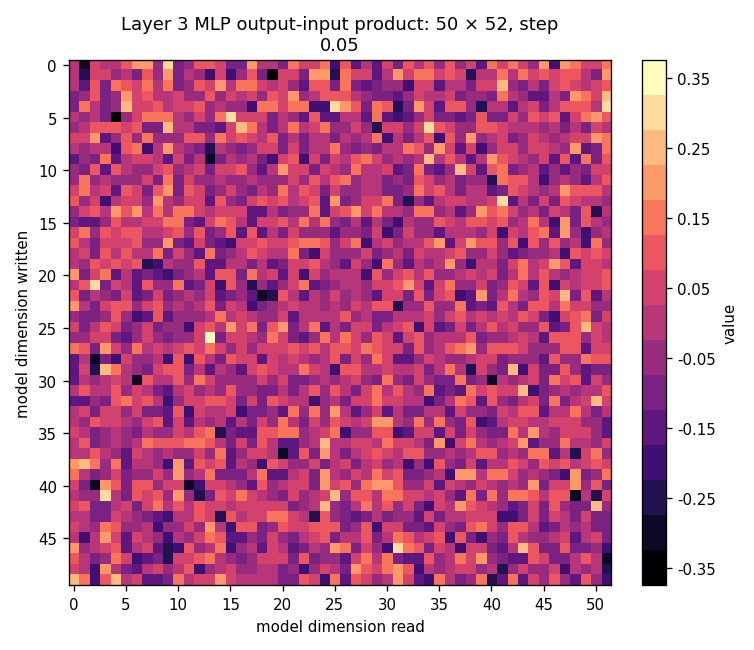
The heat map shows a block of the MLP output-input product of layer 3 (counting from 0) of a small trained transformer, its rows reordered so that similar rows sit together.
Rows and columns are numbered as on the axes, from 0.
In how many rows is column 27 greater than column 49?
18
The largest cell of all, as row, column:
26, 13
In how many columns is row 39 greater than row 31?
22
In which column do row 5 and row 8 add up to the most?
9
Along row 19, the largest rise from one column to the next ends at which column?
30
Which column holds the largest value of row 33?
25
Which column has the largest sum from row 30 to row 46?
24
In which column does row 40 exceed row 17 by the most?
28
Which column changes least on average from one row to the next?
5
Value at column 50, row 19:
0.05
